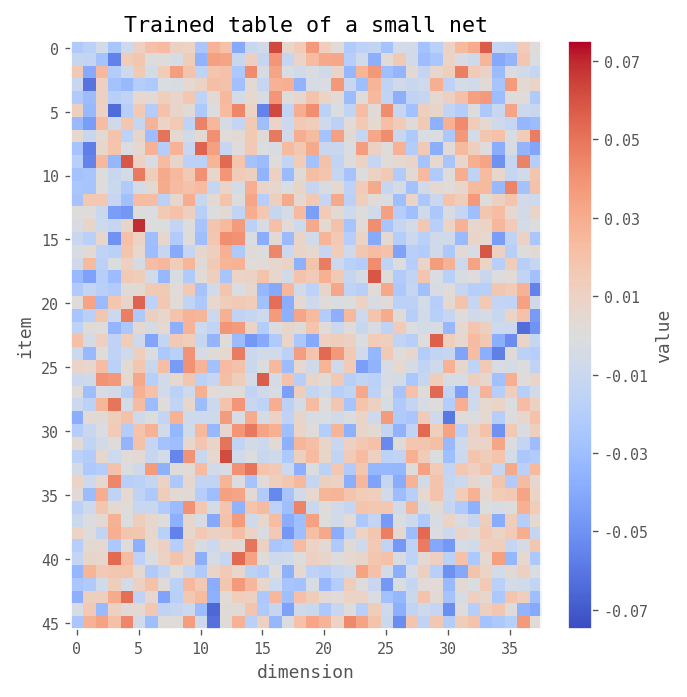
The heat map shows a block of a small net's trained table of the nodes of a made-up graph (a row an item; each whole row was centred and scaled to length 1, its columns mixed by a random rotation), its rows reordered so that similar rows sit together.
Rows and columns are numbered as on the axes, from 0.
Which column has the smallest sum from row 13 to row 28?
37
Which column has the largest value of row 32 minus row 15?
34
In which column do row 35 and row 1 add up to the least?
3
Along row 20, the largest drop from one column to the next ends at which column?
17
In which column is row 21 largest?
4
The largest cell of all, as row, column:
14, 5
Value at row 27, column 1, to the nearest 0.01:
-0.03
